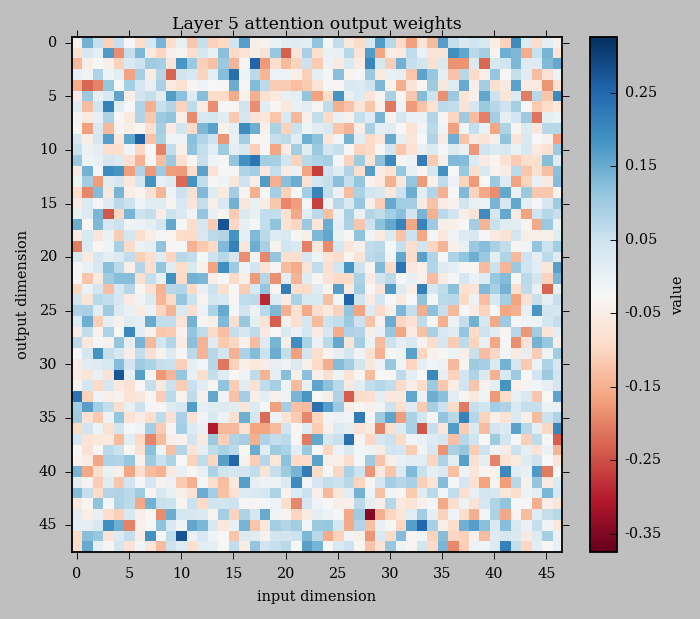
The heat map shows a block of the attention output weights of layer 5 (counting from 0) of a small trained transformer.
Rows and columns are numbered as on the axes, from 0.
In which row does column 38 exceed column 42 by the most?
20
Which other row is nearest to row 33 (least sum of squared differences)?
10
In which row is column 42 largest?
0
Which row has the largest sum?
45
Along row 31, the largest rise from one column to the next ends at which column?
4
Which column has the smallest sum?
21
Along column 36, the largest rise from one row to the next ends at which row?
9
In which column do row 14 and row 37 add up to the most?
23
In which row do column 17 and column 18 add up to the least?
36
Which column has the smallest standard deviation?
43
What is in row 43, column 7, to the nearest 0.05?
0.15
